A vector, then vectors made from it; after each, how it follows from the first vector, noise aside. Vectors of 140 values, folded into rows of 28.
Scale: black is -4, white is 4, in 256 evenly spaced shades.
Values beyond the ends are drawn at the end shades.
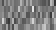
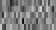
reversed, negated.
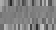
wrapped around, negated, partly zeroed.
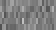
reversed, shrunk.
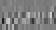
negated, partly zeroed.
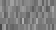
reversed, shrunk.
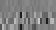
wrapped around, negated, partly zeroed.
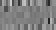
wrapped around, negated, partly zeroed.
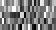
wrapped around, scaled up.
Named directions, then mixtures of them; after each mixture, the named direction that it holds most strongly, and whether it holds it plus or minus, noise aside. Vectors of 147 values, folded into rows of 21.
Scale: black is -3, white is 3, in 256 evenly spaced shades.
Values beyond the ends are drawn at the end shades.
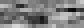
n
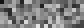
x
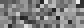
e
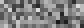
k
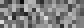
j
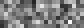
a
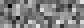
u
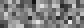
a, plus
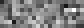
x, plus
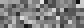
e, minus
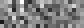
j, minus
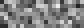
a, plus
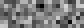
a, minus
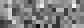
x, minus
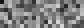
x, plus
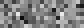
e, plus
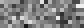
e, minus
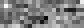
n, plus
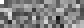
x, minus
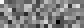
x, minus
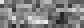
n, minus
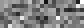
e, minus
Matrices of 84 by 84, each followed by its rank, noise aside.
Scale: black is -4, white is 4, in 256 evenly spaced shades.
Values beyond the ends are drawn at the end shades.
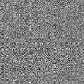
eight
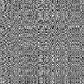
five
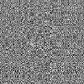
eight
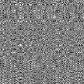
six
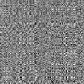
seven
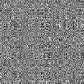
eight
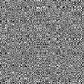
six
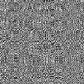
seven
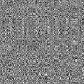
eight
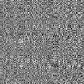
eight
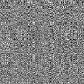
eight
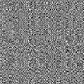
eight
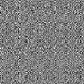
seven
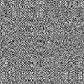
seven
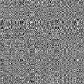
seven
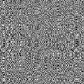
seven
